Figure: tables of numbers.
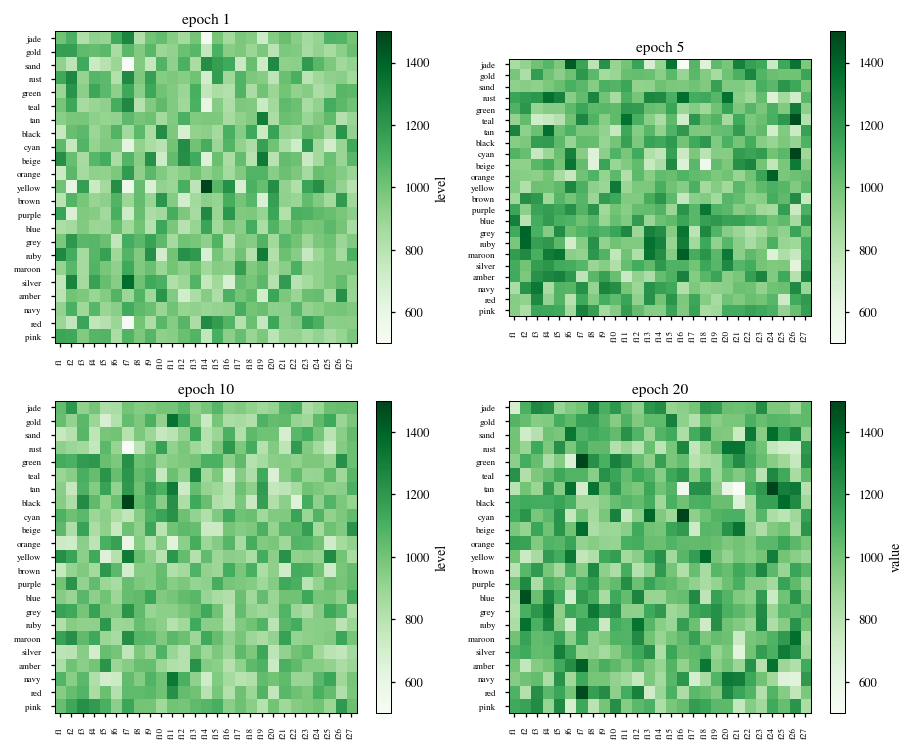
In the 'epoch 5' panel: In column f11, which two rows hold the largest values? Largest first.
teal, grey
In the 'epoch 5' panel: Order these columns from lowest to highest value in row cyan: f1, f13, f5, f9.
f13, f9, f5, f1
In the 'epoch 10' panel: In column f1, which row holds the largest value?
yellow
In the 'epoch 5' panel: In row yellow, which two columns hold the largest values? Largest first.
f10, f6
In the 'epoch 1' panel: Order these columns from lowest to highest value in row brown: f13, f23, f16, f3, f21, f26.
f13, f21, f3, f23, f16, f26
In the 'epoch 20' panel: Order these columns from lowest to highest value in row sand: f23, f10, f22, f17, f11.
f23, f10, f17, f11, f22
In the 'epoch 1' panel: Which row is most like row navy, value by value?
maroon
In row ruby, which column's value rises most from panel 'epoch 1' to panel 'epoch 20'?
f23
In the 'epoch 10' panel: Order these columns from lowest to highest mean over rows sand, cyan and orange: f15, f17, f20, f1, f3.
f1, f17, f15, f20, f3
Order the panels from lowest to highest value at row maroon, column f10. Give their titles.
epoch 5, epoch 1, epoch 10, epoch 20
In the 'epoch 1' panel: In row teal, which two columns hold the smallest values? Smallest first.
f14, f19
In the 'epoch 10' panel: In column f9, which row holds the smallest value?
orange
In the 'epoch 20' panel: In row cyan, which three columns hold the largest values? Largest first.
f16, f13, f10
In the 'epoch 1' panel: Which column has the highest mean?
f2
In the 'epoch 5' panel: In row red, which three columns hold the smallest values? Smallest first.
f25, f6, f19
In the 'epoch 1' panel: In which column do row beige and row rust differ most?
f19
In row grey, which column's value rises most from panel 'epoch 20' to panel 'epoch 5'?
f16
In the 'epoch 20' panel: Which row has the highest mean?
grey
